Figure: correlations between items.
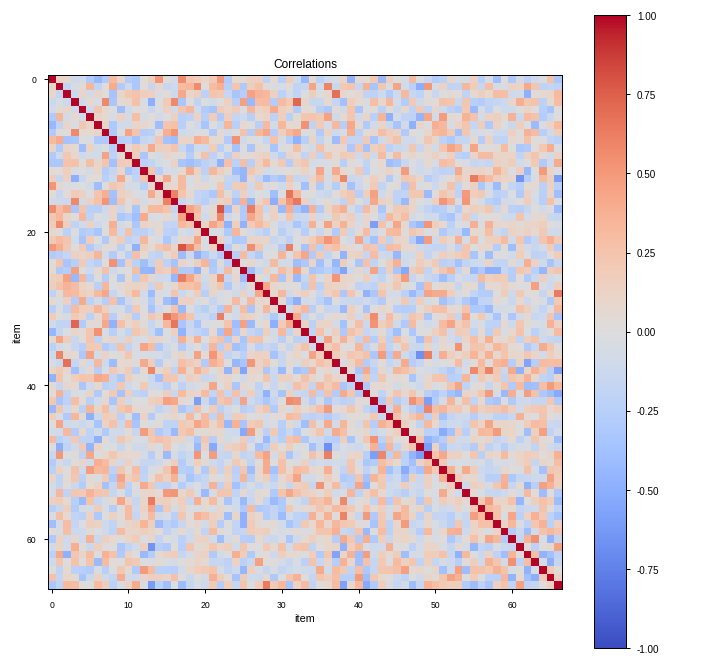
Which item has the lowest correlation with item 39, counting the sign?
0
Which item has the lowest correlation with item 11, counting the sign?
22
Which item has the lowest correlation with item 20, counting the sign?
54
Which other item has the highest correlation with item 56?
13
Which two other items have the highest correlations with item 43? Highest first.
49, 36
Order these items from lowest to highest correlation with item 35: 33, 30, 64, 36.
30, 36, 33, 64
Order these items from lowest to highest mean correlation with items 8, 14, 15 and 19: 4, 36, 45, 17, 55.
4, 36, 45, 55, 17
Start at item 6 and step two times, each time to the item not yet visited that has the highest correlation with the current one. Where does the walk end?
23
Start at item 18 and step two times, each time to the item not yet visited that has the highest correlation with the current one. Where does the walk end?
17
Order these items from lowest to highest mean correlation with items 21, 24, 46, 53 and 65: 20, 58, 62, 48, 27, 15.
62, 15, 48, 27, 20, 58
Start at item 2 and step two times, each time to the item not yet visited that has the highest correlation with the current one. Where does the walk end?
26
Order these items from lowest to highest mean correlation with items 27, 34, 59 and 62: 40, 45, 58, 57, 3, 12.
40, 12, 58, 3, 57, 45
